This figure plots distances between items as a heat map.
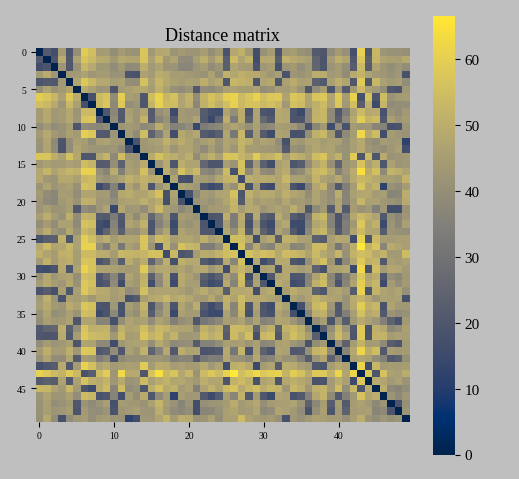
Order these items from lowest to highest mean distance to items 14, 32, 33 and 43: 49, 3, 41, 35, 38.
49, 3, 41, 38, 35
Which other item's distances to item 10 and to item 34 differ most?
21
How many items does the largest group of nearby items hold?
15
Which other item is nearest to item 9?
23
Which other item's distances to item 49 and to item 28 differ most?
12
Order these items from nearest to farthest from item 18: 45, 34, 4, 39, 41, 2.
34, 41, 39, 2, 4, 45
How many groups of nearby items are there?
7
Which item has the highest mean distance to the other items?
43
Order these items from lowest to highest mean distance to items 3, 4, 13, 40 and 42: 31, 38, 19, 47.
38, 31, 47, 19
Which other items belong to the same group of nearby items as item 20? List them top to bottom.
17, 19, 27
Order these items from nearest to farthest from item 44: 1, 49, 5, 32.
32, 1, 49, 5
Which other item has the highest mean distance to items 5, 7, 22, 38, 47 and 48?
16
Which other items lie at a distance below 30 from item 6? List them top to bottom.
7, 14, 43, 45
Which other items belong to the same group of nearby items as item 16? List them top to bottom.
26
